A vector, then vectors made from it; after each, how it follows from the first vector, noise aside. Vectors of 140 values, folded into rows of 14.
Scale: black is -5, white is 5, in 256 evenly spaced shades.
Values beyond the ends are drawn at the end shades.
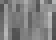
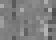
wrapped around, partly zeroed.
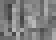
wrapped around, negated.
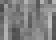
copied.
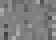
negated, partly zeroed.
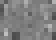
partly zeroed.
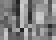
wrapped around, negated, scaled up.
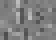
wrapped around, partly zeroed.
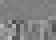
wrapped around, partly zeroed.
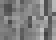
wrapped around.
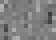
negated, partly zeroed.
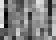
reversed, negated, scaled up.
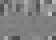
partly zeroed.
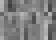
wrapped around.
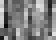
reversed, negated, scaled up.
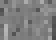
partly zeroed.
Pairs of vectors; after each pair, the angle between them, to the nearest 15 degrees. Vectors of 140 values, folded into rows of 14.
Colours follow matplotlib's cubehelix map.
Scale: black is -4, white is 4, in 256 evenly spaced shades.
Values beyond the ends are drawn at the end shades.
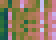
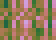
90 degrees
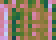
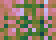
105 degrees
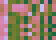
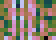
90 degrees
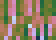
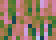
165 degrees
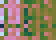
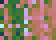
150 degrees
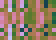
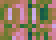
90 degrees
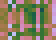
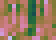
60 degrees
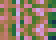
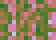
135 degrees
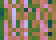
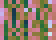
165 degrees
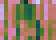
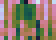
15 degrees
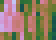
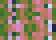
90 degrees
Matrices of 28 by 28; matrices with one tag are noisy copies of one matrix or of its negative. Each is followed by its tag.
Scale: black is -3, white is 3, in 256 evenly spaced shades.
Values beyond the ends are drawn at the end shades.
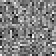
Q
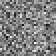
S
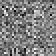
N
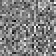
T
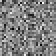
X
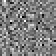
X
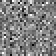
X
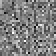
T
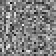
S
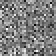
N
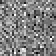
N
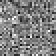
Q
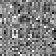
Q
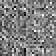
N
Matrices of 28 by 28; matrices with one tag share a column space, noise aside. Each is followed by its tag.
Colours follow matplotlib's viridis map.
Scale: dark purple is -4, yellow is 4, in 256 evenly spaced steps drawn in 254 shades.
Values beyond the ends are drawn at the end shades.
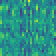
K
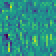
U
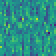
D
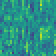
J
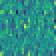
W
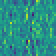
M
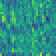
D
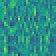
D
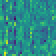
J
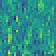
J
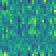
W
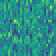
K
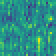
D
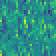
W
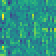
M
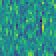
W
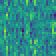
M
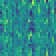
K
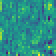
J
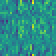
W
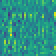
M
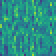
D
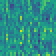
J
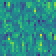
U
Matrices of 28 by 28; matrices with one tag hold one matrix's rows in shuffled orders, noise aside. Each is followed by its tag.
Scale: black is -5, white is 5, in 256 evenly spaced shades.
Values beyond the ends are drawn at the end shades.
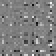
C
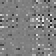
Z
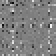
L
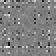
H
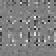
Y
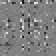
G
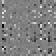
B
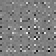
Y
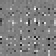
Y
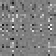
L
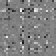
G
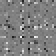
G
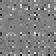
Y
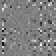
B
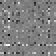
H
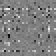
H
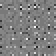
Y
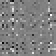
L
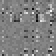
C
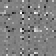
G
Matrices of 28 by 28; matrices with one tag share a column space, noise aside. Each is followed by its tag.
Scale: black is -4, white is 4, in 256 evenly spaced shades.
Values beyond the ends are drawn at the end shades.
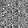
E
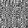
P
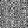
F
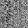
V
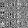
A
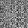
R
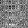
R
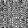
P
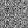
F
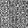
V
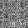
A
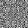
F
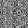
E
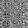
A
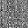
R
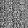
R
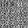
E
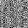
P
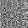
A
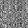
R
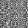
A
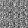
A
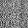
A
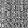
R
